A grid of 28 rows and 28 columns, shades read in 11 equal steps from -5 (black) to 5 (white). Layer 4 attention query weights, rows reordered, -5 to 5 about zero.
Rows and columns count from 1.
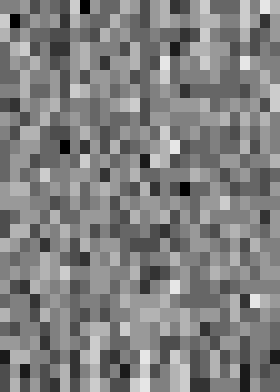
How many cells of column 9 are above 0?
12
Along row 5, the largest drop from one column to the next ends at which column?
18
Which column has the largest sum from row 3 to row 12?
17
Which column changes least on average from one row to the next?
10
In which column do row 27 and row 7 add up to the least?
25
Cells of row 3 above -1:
11
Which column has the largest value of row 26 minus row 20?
15
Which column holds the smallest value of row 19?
9
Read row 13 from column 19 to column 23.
0 2 1 0 -2
